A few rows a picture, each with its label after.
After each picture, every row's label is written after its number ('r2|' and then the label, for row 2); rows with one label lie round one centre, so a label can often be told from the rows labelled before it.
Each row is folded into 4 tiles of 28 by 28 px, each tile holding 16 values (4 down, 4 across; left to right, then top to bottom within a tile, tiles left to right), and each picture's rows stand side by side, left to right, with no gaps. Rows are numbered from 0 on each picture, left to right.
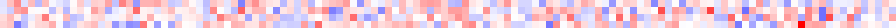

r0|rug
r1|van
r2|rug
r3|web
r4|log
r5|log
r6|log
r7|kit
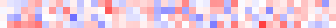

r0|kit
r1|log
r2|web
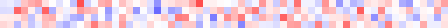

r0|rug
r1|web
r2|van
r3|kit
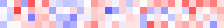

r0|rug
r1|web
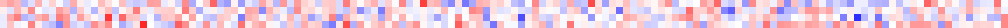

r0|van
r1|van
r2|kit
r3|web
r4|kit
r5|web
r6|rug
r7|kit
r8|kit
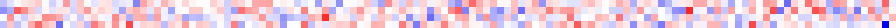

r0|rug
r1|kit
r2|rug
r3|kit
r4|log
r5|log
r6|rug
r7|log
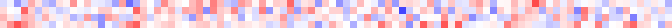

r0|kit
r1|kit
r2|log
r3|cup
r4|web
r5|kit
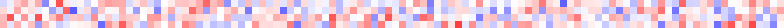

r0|log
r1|web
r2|cup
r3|cup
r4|web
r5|log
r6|web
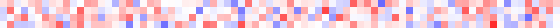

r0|web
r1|van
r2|log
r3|log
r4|rug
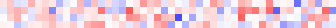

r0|rug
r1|rug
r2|rug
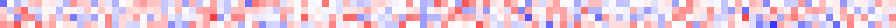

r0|kit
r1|rug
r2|van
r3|van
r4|log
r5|kit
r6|log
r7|van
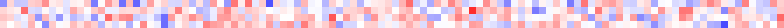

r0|kit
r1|van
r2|cup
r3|van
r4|van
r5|log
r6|van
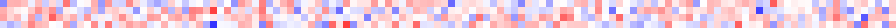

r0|cup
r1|log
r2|log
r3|web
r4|cup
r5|log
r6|van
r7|cup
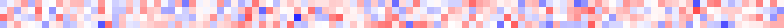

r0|log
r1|rug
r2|kit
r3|cup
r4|log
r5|van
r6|van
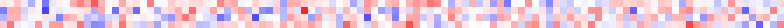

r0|web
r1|web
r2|web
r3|web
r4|cup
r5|log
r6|log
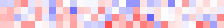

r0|log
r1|kit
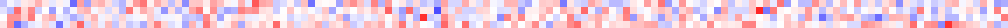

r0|rug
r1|rug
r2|rug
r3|cup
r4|log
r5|kit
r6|web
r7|kit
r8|kit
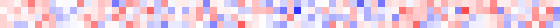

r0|rug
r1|log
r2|log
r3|web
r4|rug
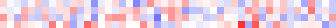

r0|kit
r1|van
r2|kit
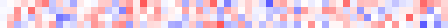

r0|rug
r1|rug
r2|log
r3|web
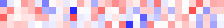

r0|log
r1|web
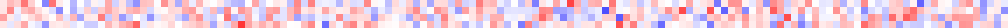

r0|log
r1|kit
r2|kit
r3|kit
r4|rug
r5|web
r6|log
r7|cup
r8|van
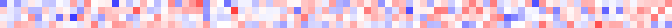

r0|kit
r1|kit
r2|log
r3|log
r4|rug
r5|web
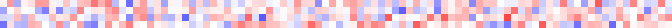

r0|web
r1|kit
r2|kit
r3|cup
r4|van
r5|van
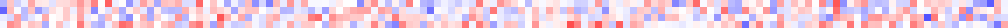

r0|web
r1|kit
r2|cup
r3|van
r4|kit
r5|web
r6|cup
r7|cup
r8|log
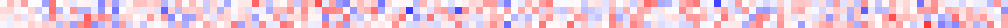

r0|cup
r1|rug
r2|web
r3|log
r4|rug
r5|web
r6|cup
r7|cup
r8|van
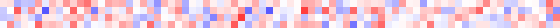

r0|web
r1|web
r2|web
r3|rug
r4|van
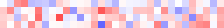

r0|log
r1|cup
